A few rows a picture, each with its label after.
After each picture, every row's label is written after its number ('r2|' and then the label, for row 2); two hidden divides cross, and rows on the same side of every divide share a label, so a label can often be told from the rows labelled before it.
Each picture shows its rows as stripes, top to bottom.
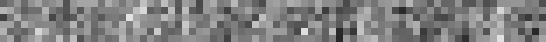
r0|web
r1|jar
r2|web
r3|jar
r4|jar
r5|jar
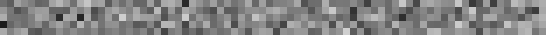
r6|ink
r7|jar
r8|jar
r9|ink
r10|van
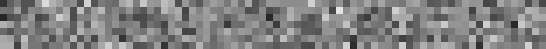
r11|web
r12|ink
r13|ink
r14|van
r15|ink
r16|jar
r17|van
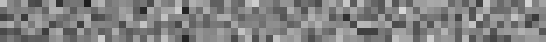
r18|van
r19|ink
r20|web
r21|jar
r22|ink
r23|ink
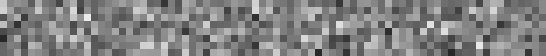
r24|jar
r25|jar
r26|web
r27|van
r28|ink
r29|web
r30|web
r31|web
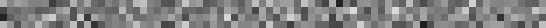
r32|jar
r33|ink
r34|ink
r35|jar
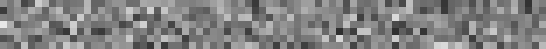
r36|web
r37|web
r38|ink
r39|jar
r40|jar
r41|ink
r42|van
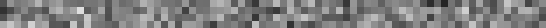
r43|web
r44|ink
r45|web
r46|jar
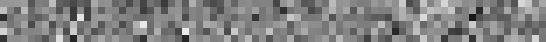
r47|van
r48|van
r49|ink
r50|jar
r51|jar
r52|ink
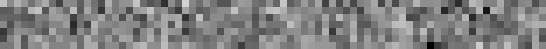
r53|jar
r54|web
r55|ink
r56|ink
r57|ink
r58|web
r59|web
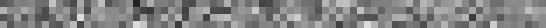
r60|ink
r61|van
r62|ink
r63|jar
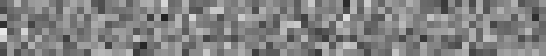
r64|web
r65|web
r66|van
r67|ink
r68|van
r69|jar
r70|ink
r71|ink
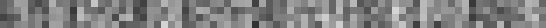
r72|ink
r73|ink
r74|ink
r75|ink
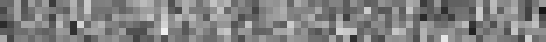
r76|web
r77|web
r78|web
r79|ink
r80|ink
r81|van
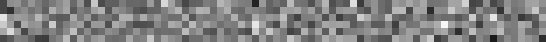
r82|ink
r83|ink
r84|jar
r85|van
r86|jar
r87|ink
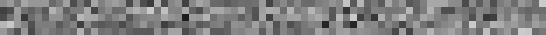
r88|van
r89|web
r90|ink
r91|jar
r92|van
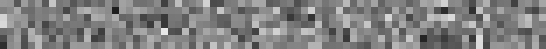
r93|van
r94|web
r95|van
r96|van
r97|web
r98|web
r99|web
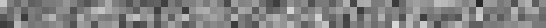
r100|van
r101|ink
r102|web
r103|ink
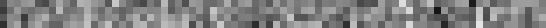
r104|ink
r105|web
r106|web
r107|web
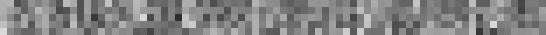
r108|jar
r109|jar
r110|jar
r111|jar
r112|van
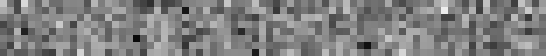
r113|van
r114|van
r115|web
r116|ink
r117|web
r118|ink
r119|ink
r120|ink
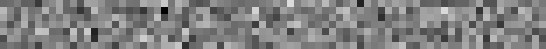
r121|web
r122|van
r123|van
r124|ink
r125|jar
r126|web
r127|ink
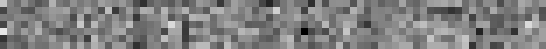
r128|van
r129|web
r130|ink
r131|ink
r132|van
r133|ink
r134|ink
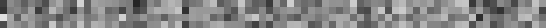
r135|ink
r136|ink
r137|van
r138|ink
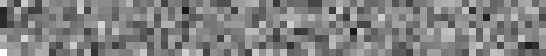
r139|van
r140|ink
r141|web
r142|ink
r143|van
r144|van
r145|jar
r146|jar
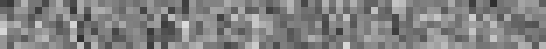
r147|ink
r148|ink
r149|van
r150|jar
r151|jar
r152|jar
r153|van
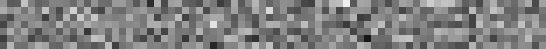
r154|van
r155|jar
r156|ink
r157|web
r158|van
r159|ink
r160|jar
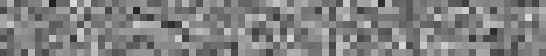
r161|jar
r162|ink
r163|van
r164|jar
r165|ink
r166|ink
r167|van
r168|ink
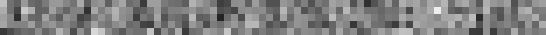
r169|van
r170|van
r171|van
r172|van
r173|ink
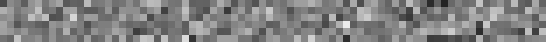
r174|web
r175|jar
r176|jar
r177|van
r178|van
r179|web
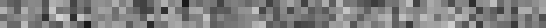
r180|ink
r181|van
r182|ink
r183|van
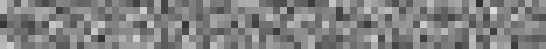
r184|van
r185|jar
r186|web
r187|ink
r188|van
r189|jar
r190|jar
